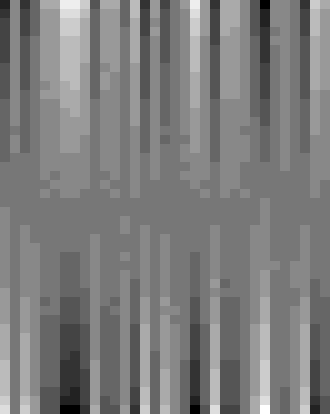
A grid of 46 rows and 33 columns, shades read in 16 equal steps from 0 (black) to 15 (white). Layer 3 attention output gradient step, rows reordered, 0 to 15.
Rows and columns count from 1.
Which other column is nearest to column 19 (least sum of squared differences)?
16
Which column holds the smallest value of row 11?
27
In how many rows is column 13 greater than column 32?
19
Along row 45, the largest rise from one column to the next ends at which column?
15
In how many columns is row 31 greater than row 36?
13
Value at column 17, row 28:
8
